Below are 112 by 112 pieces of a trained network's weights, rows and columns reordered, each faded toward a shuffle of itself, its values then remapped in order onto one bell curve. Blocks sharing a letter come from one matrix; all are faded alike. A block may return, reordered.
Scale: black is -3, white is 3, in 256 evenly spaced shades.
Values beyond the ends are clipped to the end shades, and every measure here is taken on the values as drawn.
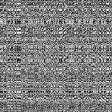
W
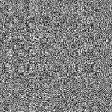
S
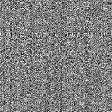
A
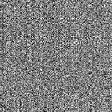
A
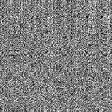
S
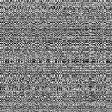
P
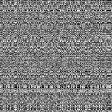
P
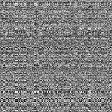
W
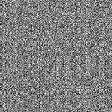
S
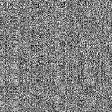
A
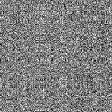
S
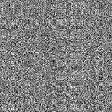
S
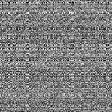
P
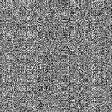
S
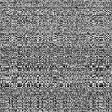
P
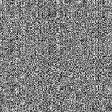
S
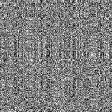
S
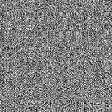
A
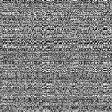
P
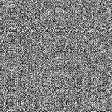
A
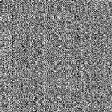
S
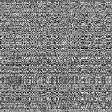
P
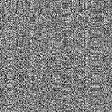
S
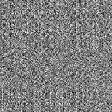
S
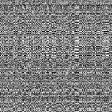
P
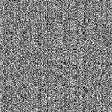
A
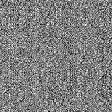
S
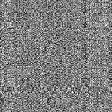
S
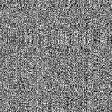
S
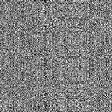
S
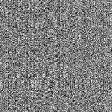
A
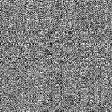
A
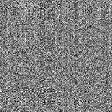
A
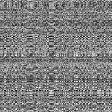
W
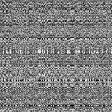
W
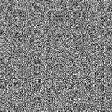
S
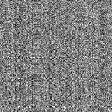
A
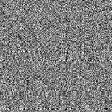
A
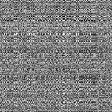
P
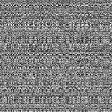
W
